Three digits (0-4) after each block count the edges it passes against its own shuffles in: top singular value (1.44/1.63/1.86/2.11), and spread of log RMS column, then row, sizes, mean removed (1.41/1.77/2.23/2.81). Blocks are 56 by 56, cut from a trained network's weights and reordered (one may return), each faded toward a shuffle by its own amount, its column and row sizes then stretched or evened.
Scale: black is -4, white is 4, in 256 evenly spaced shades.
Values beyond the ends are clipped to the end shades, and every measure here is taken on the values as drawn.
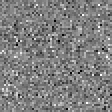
0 0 2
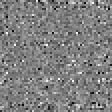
1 0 3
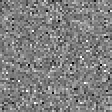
0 0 0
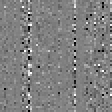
2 4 0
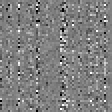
1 4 1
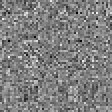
3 2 1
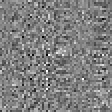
2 3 2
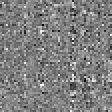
1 3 2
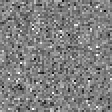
0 1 1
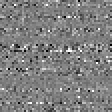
0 0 4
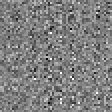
2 3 1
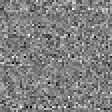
0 0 3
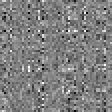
4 4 2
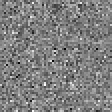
0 2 1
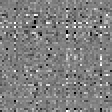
3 3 4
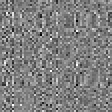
4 4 0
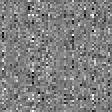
2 4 0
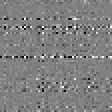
3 1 4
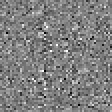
3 1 2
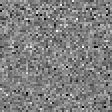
0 0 2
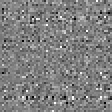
1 2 3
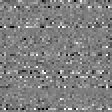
3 0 4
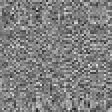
4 1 0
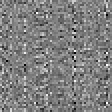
3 4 1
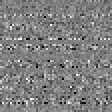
1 0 4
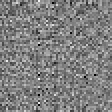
2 1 0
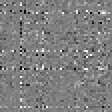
2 3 3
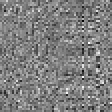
4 3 0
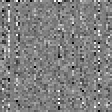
0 4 1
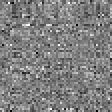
3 1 3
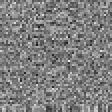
3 0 0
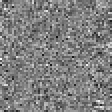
1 2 0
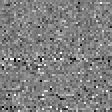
0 0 3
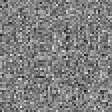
3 0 0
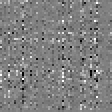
1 4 3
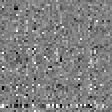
2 3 2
